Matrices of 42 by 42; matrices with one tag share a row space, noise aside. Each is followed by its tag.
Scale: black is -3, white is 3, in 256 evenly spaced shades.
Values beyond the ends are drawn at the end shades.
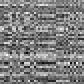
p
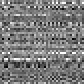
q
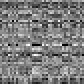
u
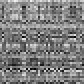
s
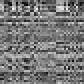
p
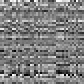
p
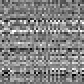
q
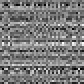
q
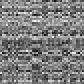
u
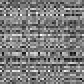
s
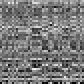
u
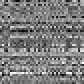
q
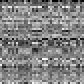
u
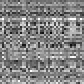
s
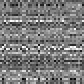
s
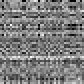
s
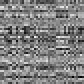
p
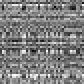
s
